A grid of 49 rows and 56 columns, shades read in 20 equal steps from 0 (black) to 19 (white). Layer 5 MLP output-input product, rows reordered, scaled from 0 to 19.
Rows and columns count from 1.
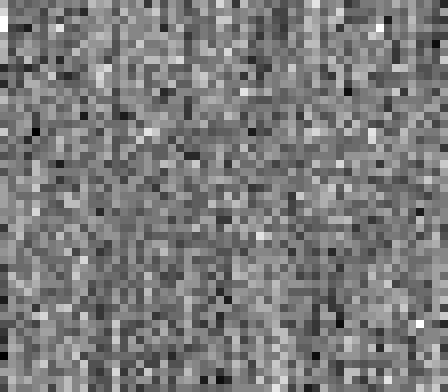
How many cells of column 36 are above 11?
8
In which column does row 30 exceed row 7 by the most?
33
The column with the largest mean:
35
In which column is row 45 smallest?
1
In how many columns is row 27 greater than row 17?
21
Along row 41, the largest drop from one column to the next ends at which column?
54
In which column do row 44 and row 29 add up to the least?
56
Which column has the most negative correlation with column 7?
41
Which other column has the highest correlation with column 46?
26
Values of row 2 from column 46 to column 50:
8 7 10 9 9
